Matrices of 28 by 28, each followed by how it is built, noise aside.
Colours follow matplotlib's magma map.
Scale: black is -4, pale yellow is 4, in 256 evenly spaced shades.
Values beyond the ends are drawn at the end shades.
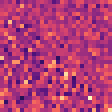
lower triangular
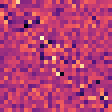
banded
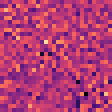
block diagonal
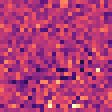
uneven rows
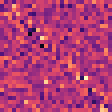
banded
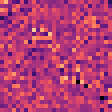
block diagonal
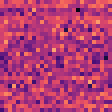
blocks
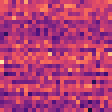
blocks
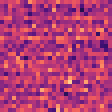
blocks
